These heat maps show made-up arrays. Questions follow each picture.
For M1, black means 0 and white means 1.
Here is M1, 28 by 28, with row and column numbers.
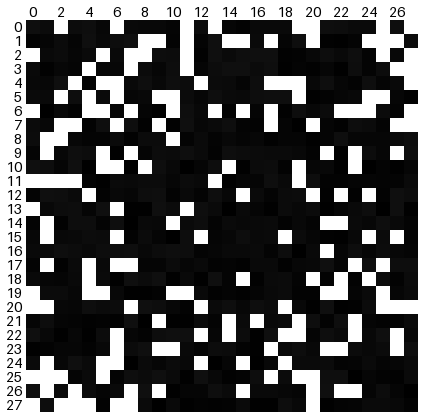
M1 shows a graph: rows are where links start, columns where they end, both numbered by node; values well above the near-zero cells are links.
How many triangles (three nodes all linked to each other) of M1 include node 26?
8
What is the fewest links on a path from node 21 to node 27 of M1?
3
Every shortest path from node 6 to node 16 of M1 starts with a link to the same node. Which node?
node 23
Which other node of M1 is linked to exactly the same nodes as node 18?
node 12
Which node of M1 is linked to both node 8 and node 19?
node 10
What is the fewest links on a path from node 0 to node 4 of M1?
2
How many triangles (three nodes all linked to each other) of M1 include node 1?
6
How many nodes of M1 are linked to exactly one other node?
1
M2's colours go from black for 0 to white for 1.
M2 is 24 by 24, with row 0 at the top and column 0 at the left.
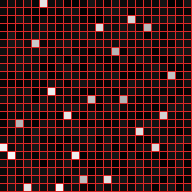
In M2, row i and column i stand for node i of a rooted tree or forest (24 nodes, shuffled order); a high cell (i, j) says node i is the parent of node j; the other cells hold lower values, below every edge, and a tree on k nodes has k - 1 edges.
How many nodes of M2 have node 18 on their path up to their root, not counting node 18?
7
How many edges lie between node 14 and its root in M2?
5
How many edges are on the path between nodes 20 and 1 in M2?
8
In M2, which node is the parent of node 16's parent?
15
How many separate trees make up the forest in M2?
2
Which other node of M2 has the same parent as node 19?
0
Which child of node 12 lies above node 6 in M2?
11
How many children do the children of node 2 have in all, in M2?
1
